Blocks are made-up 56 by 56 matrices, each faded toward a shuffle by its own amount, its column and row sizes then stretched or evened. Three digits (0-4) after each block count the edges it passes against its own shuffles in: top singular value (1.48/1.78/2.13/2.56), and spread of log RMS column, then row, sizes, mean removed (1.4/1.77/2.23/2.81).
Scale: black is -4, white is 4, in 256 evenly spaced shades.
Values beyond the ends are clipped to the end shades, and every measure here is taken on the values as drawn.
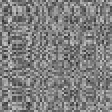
4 3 1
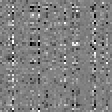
3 4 2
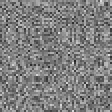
3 1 0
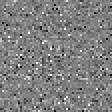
2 0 1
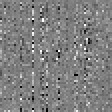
0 4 1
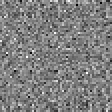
2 0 0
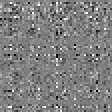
2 3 4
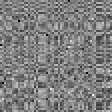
4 2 0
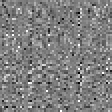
3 2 1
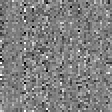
0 4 0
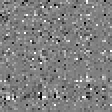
1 2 2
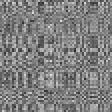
4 2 3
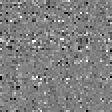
0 2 3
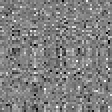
3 2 0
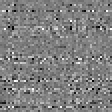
2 0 4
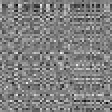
4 2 4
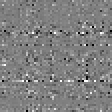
2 2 4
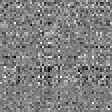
3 2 4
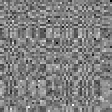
4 2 1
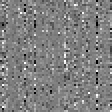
1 4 0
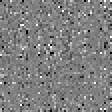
0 2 2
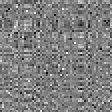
4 2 1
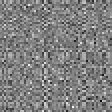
4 3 0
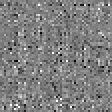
2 2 2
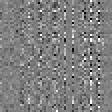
3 4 0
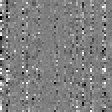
2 4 0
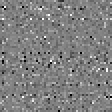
0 1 3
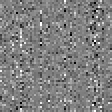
1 4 0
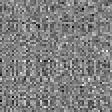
3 1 2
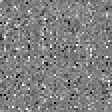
1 2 1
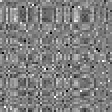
4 1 0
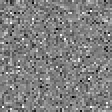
1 1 1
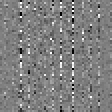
3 4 0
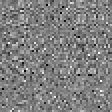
3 0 0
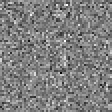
0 1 1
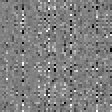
3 4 1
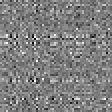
3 2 3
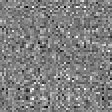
3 1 2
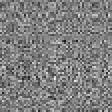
3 1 3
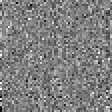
2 2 0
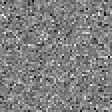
1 0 1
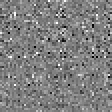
1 2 2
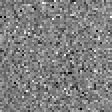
0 0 1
